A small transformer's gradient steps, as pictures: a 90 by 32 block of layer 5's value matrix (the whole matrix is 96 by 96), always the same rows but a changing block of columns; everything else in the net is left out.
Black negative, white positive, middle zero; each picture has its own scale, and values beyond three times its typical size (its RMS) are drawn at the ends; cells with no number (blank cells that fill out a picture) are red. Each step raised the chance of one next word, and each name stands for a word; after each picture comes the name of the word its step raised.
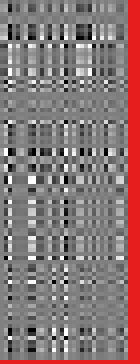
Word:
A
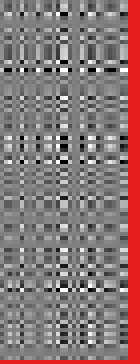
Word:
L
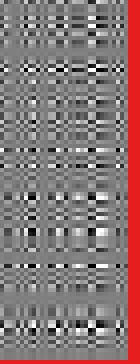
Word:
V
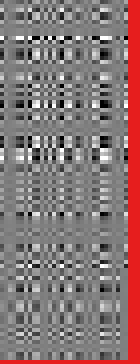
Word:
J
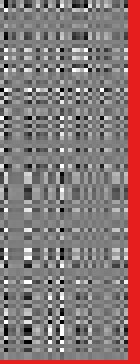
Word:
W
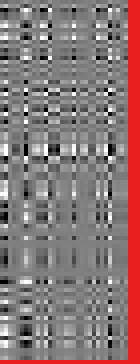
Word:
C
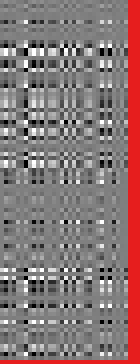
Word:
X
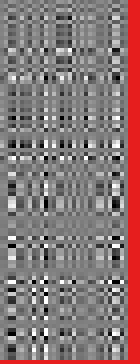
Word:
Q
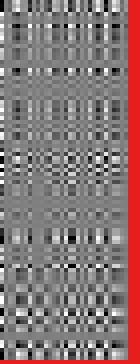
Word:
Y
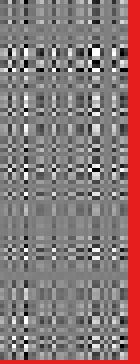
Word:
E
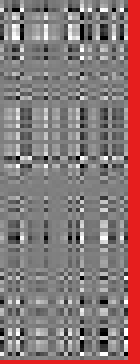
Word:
Y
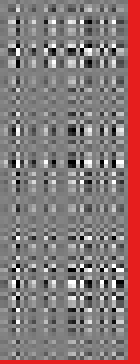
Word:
X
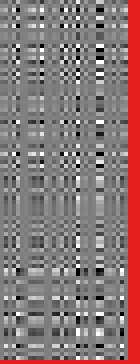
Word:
A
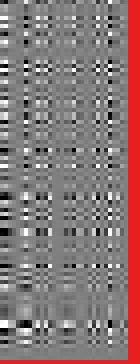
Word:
V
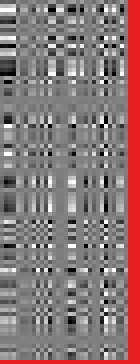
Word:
A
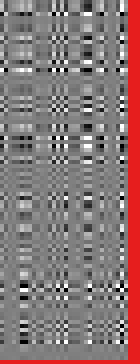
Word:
L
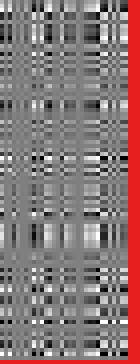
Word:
Y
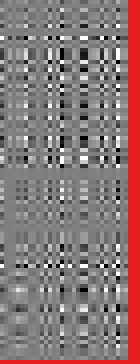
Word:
J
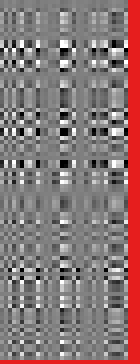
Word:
X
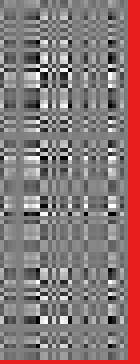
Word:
Q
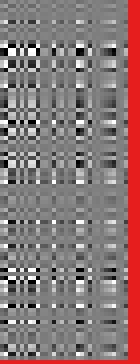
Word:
X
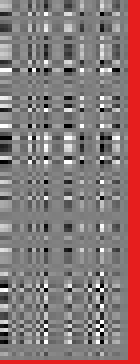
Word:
L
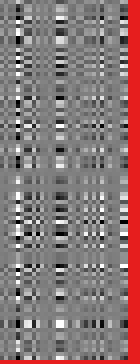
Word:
V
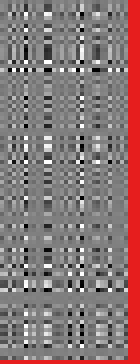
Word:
L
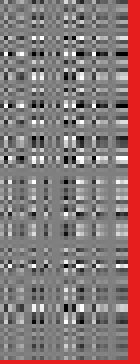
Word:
J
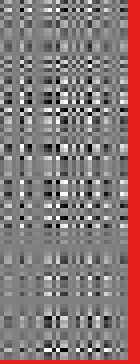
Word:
C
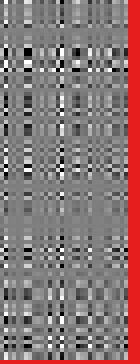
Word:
E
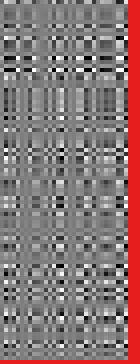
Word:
Q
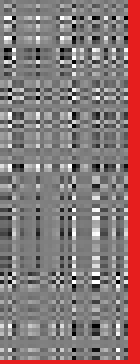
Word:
V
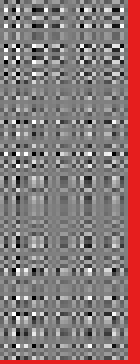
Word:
A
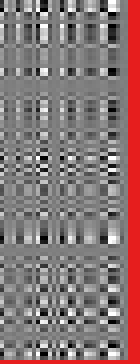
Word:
Y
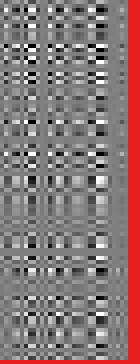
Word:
A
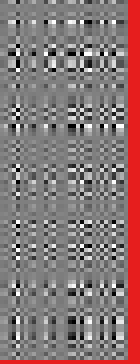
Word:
E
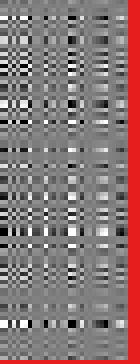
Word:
V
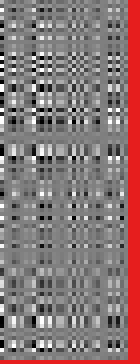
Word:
C
